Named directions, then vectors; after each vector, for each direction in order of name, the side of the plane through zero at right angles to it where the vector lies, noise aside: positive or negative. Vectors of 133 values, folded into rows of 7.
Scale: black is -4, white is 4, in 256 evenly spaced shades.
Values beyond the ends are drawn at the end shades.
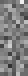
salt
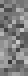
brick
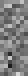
positive, positive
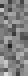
positive, negative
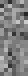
positive, positive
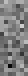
negative, positive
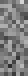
negative, positive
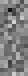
positive, negative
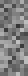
positive, positive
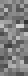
negative, negative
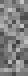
negative, positive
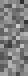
negative, negative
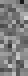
positive, negative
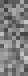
positive, positive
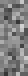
positive, positive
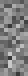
negative, negative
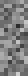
positive, positive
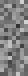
positive, positive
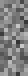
negative, negative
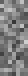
negative, positive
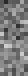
positive, positive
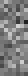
negative, negative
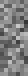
negative, negative
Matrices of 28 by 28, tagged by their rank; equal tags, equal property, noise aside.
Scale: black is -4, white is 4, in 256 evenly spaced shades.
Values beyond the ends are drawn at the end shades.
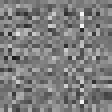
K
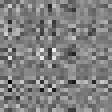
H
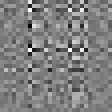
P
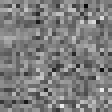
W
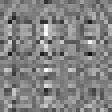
H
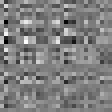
P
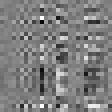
P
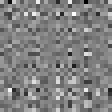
H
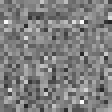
W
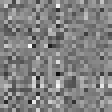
K
